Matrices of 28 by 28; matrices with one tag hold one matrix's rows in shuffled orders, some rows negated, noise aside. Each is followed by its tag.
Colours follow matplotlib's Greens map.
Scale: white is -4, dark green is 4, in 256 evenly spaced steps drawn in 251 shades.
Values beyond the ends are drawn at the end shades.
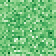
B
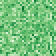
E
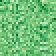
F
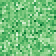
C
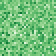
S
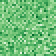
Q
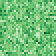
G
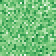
Q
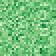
F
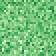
S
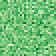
Q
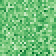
Q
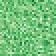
Q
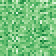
F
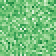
Q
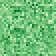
B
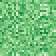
F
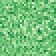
Q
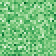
S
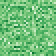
B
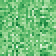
F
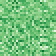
F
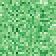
F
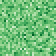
Q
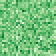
C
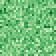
G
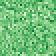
Q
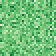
E
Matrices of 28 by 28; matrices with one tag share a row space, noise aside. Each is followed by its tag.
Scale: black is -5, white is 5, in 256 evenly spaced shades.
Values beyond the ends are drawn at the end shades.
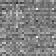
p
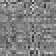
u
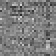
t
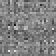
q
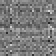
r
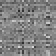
t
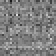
r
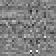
u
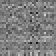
u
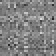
q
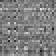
q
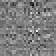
u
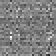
r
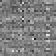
t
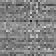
u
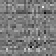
u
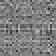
r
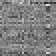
t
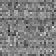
q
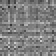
q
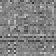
q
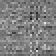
u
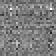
r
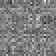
u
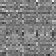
p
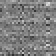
t
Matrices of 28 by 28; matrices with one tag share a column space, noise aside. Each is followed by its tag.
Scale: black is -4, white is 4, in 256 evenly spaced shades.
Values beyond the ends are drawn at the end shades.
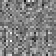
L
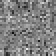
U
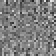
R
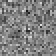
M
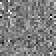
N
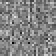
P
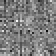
U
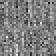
P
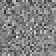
M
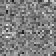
M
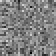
L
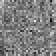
U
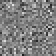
L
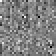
N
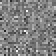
U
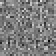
N
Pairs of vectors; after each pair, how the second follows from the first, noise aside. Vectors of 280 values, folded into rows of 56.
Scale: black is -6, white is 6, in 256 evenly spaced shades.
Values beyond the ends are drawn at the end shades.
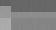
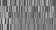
sign-scrambled.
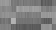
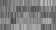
negated.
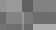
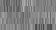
negated, partly zeroed.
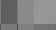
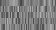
shuffled.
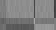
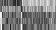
reversed, negated, scaled up.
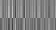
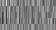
wrapped around, negated.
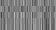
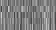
negated.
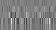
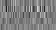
reversed, negated.
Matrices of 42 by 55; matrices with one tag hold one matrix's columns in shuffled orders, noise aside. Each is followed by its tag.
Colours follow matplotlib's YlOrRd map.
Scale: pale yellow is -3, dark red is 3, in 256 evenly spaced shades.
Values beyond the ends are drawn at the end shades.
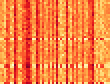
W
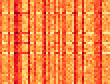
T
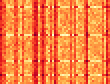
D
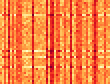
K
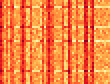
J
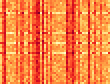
T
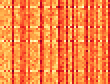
J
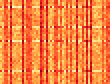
J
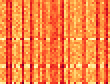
W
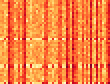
W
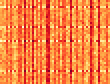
J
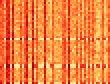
W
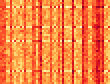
J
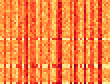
W
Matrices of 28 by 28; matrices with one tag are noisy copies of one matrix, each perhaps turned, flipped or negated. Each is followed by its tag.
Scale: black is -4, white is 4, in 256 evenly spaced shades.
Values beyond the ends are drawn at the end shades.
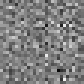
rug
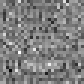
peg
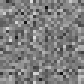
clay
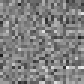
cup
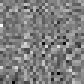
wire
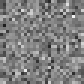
clay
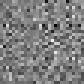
wire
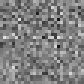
rug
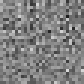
cup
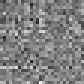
cup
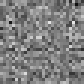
clay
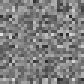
clay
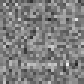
peg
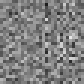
rug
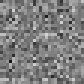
clay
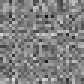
clay
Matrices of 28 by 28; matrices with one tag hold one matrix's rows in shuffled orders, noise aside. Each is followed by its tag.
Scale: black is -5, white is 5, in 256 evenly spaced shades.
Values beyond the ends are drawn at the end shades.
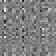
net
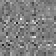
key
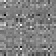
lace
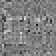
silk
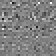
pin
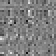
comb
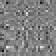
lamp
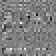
silk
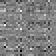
lace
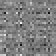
lace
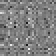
comb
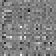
silk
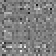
silk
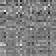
lace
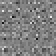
pin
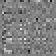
silk
